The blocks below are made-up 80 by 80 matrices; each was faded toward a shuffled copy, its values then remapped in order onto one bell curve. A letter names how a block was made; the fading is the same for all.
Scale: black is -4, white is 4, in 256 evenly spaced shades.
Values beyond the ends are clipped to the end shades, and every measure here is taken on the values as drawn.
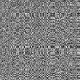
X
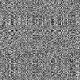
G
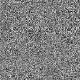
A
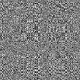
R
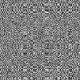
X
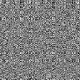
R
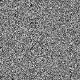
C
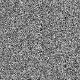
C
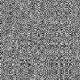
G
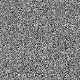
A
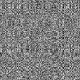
G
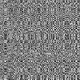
X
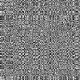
X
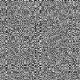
R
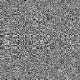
R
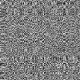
G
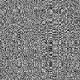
G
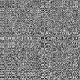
G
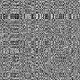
X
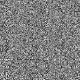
A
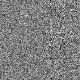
C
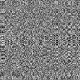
G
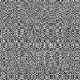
X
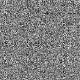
A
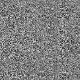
A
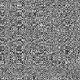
R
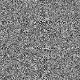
A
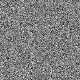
C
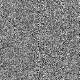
C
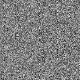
C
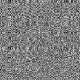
G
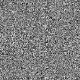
A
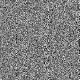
C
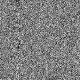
C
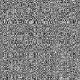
R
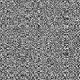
G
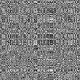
X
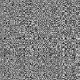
R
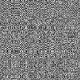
G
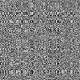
G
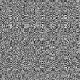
G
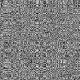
G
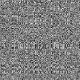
R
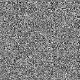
A
